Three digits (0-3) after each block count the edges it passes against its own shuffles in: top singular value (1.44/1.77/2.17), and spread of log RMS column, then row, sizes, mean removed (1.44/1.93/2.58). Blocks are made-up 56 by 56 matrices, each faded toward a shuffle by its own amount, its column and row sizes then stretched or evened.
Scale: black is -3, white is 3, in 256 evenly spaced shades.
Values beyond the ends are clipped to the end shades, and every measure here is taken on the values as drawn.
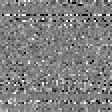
2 0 3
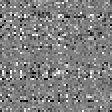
2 1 3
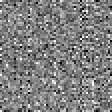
2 2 0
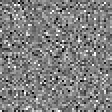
2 0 0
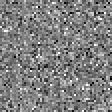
0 1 1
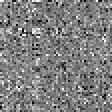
2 1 2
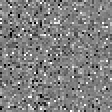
1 1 1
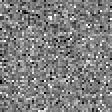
1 0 1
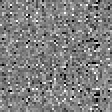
2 2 1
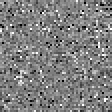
0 0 1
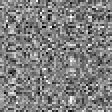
3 1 1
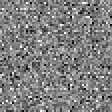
0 0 2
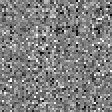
1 2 0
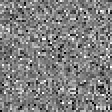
2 0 1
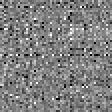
2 2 2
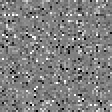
1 1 2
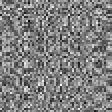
3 2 0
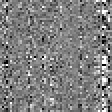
2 3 1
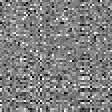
3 1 1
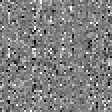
1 3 0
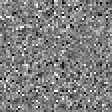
2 1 1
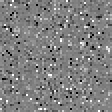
0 1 0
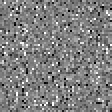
0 1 0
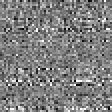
2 0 3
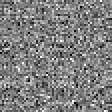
2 0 0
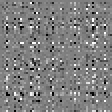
3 3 3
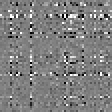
3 3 3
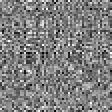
3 2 2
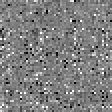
1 2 2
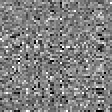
2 2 2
